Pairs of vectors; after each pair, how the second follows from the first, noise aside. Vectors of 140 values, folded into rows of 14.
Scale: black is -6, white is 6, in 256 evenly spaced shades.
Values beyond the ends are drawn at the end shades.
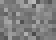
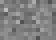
partly zeroed.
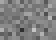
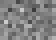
reversed.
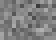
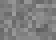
negated, shrunk.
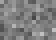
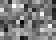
reversed, scaled up.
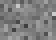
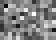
wrapped around, negated, scaled up.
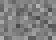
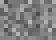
reversed.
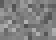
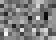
wrapped around, negated, scaled up.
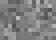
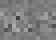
negated, partly zeroed.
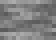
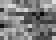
wrapped around, negated, scaled up.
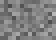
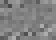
partly zeroed.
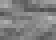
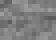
negated, shrunk.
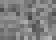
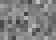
shuffled.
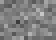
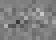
partly zeroed.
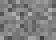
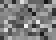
reversed, scaled up.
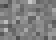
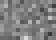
reversed.
